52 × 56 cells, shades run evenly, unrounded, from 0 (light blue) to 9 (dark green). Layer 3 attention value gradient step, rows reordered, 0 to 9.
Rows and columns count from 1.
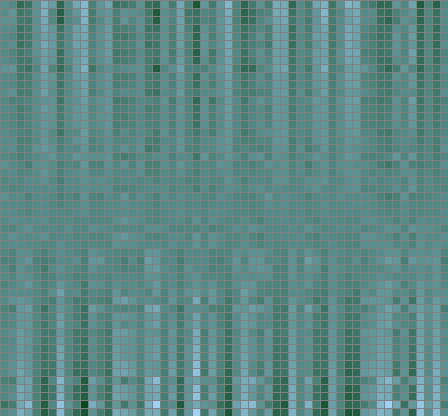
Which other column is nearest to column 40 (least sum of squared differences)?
14
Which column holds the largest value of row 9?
20
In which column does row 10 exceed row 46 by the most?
25
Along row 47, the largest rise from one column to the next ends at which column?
26
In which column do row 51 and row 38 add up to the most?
11
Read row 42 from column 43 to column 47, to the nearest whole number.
5 6 6 4 4
